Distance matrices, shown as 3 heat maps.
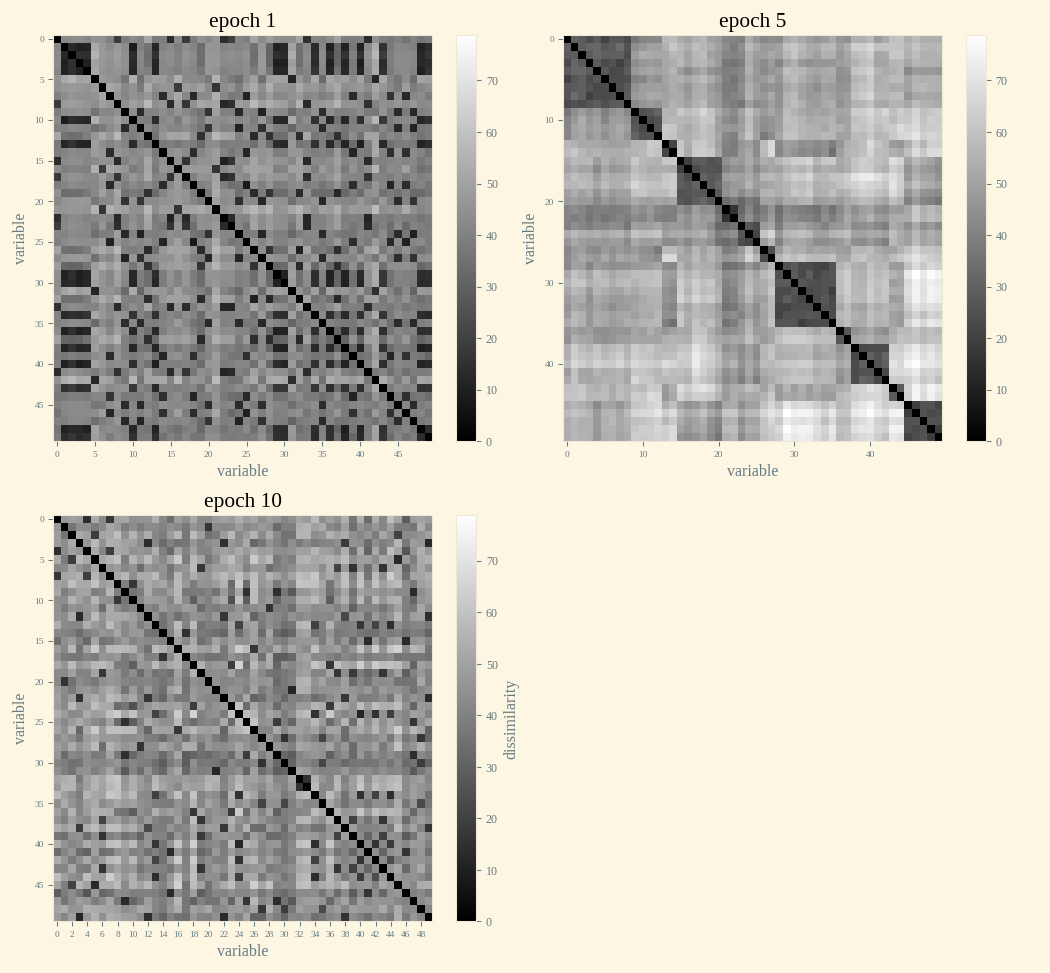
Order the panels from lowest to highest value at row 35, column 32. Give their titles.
epoch 5, epoch 1, epoch 10
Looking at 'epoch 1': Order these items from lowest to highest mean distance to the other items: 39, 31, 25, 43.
43, 39, 25, 31
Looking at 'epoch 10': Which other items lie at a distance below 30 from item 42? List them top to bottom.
13, 24, 34, 40, 44
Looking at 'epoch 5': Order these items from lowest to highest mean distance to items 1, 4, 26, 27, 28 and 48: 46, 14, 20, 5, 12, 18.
5, 20, 12, 18, 46, 14
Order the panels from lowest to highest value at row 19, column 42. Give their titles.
epoch 10, epoch 1, epoch 5
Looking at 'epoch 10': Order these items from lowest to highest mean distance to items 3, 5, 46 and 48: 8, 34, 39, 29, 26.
29, 39, 34, 26, 8
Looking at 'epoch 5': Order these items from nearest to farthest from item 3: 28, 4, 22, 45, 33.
4, 22, 28, 33, 45
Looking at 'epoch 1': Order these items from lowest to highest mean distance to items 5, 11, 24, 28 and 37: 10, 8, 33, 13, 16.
13, 10, 33, 16, 8
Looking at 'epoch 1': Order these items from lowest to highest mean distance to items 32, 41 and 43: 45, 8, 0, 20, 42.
0, 8, 45, 20, 42
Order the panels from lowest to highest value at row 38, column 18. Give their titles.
epoch 1, epoch 10, epoch 5
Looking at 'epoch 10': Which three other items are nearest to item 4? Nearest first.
0, 7, 46
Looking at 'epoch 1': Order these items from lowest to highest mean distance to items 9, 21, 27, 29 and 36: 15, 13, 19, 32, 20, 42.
13, 20, 19, 32, 15, 42
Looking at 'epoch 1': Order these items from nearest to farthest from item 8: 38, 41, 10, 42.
41, 42, 38, 10
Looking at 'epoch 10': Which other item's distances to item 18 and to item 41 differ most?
15
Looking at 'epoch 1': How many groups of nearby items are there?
7
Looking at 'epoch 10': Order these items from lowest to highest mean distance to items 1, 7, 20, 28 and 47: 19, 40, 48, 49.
19, 49, 40, 48
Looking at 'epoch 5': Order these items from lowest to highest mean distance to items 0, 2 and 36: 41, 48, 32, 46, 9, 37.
37, 9, 41, 32, 48, 46
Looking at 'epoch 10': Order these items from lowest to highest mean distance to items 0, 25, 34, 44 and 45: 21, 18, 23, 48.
21, 48, 23, 18
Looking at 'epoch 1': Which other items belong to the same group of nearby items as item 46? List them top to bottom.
7, 14, 18, 25, 39, 44
